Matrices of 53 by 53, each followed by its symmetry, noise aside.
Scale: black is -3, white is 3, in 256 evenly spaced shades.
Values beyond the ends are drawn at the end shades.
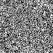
antisymmetric.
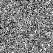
symmetric.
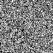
symmetric across the other diagonal.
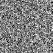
mirrored top to bottom.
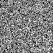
symmetric.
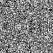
mirrored top to bottom.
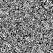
symmetric across the other diagonal.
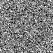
symmetric.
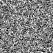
same after a half turn.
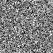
same after a half turn.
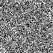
symmetric across the other diagonal.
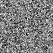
same after a half turn.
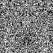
mirrored left to right.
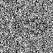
mirrored top to bottom.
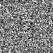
same after a half turn.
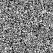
antisymmetric.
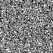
antisymmetric.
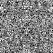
mirrored left to right.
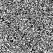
symmetric across the other diagonal.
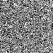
mirrored top to bottom.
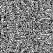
mirrored top to bottom.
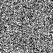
antisymmetric.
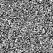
same after a half turn.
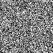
antisymmetric.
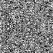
mirrored top to bottom.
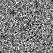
symmetric.
